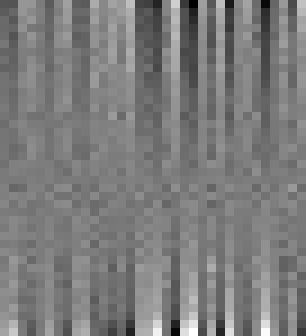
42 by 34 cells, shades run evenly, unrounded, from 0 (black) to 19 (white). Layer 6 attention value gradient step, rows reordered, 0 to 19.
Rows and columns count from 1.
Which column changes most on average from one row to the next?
24
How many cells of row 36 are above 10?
15
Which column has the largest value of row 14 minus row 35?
20
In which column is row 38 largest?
22
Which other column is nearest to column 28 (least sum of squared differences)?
8
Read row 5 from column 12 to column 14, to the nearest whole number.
10 11 10
